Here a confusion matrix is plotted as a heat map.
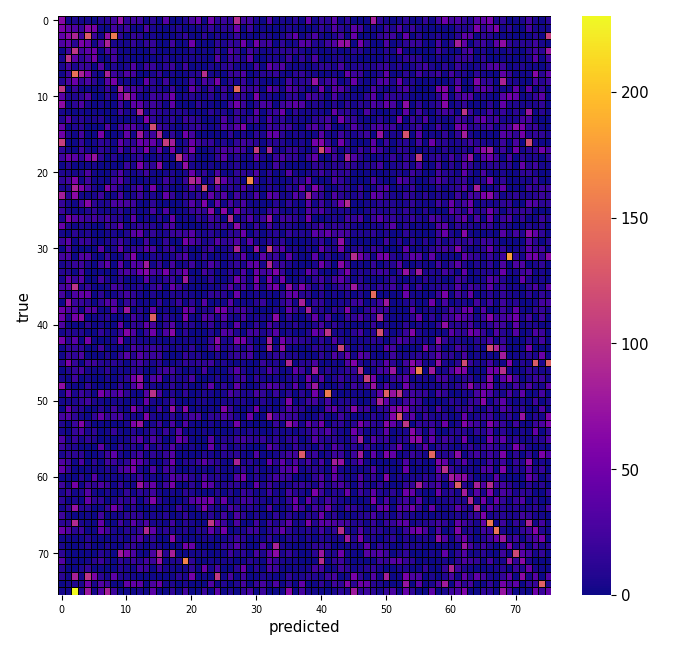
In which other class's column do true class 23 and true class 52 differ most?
38
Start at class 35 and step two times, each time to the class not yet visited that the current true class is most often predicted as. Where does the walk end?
8
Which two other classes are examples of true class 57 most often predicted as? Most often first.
37, 46
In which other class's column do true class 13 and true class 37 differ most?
50
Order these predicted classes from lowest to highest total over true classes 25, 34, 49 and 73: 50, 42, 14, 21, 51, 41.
21, 42, 51, 14, 41, 50
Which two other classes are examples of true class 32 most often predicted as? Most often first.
13, 43
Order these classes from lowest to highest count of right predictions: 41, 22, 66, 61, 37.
37, 41, 22, 61, 66
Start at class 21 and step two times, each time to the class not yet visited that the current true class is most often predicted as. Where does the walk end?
43
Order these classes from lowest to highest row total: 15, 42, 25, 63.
25, 42, 63, 15
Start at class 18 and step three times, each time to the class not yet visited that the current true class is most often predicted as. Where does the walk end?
68
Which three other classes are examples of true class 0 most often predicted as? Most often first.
27, 48, 9
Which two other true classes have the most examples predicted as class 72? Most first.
16, 66
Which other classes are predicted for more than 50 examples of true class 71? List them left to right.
15, 19, 40, 69
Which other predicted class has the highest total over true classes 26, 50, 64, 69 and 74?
49
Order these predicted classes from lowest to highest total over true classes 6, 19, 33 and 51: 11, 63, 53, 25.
63, 25, 11, 53
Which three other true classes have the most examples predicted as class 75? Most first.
45, 2, 4
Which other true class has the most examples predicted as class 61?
3
